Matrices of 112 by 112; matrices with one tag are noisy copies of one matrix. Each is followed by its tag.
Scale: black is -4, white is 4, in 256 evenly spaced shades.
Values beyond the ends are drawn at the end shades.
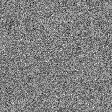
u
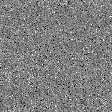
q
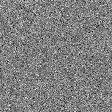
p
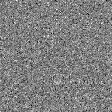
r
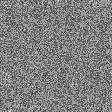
q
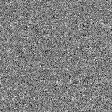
r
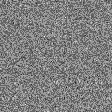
r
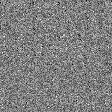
u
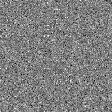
r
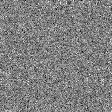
q
